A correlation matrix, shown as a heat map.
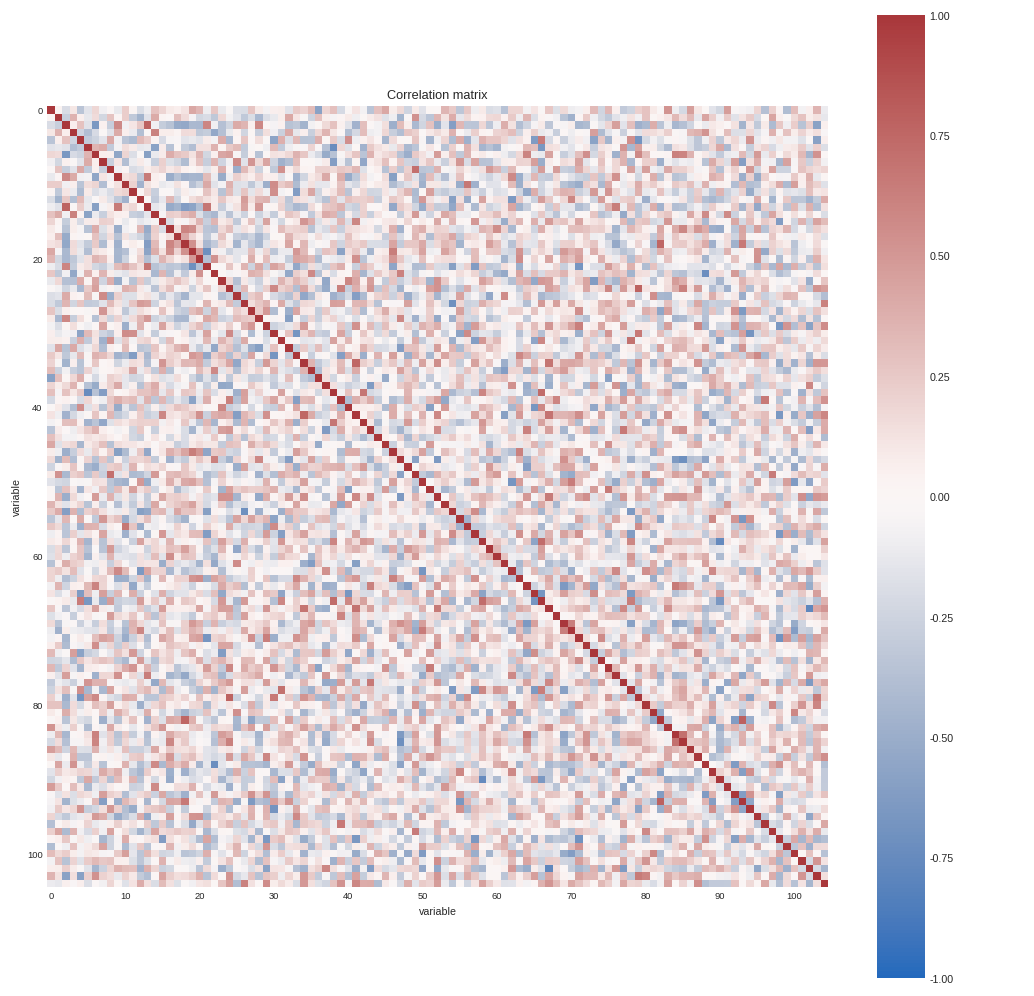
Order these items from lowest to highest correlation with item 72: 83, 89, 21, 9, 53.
9, 89, 21, 53, 83
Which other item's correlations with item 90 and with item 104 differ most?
58
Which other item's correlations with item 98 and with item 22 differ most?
88
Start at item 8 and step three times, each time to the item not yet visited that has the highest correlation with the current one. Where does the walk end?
80
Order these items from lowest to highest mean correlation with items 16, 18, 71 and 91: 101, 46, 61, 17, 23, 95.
61, 101, 23, 17, 95, 46
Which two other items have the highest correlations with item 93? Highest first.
82, 18
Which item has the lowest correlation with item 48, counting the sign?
64
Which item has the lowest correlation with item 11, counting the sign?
33
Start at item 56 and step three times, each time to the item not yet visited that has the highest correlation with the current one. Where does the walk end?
79
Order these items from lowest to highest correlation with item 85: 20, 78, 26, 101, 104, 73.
73, 20, 26, 104, 101, 78
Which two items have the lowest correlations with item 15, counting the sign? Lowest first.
98, 61
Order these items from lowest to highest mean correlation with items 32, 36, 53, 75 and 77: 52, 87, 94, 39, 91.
91, 94, 87, 39, 52
